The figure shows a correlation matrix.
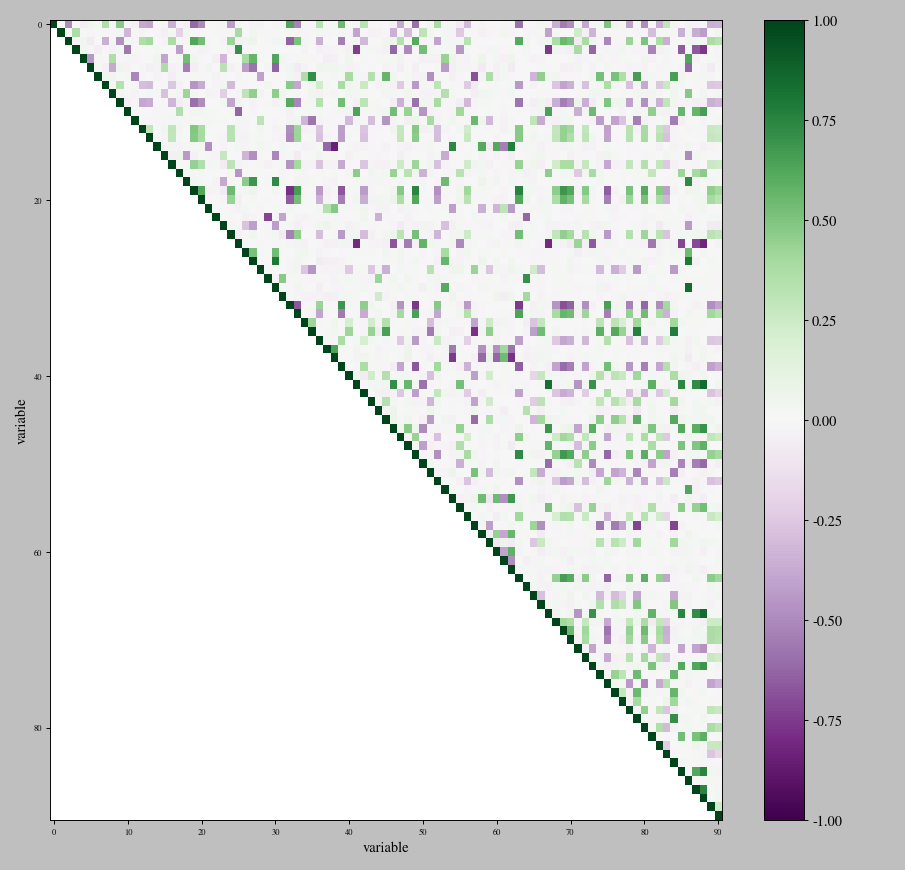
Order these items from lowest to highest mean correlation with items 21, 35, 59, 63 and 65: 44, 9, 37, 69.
9, 44, 37, 69
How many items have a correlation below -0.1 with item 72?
10
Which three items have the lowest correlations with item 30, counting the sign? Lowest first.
5, 15, 23
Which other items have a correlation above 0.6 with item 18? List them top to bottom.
27, 30, 86
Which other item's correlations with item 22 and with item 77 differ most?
29
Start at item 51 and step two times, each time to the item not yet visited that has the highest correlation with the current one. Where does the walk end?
11
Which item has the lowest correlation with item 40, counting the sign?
57
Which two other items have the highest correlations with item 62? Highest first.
14, 54
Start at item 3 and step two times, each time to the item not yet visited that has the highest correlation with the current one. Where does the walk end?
50
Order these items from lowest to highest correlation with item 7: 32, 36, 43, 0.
43, 36, 0, 32
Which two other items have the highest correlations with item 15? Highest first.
5, 23
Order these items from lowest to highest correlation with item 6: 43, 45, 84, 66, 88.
88, 43, 66, 45, 84
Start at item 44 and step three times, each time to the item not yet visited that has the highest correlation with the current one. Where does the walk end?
31
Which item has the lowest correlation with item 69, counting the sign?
32
